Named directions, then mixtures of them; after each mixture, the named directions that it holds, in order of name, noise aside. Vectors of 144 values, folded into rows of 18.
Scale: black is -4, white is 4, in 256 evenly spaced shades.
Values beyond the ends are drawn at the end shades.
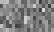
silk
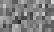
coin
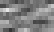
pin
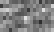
pin, silk.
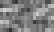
coin, pin.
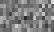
coin, silk.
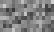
coin, pin.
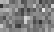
pin, silk.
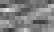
pin.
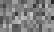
coin.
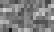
coin, pin.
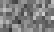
coin, pin.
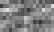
pin, silk.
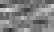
pin.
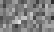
coin.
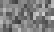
coin, pin.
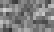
coin, pin.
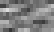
pin.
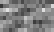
pin, silk.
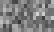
coin, pin.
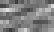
pin.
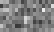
pin, silk.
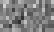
coin, silk.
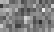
pin, silk.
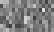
silk.
